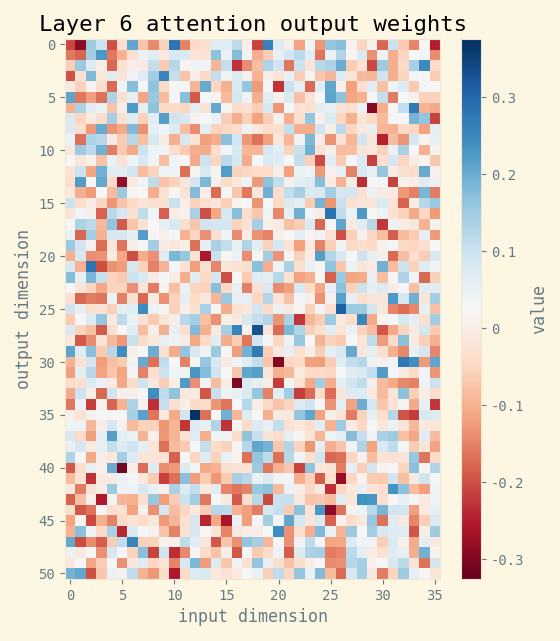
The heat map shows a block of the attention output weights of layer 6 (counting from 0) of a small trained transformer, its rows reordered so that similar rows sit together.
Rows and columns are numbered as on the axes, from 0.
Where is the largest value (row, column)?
35, 12
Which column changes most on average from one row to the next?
1
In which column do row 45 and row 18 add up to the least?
13
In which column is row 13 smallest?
5
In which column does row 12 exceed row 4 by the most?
15
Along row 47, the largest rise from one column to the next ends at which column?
17
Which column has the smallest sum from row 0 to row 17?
18
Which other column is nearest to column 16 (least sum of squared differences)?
21
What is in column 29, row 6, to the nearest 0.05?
-0.3
